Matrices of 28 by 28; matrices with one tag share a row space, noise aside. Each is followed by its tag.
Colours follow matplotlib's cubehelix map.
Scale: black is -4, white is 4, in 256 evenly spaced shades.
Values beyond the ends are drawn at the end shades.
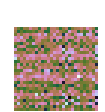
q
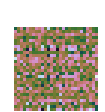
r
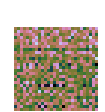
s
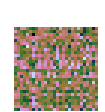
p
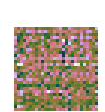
q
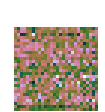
p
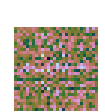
r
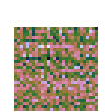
r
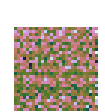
s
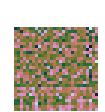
s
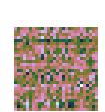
r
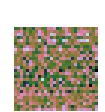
s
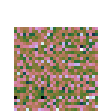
r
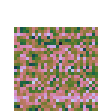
p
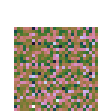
p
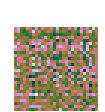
p
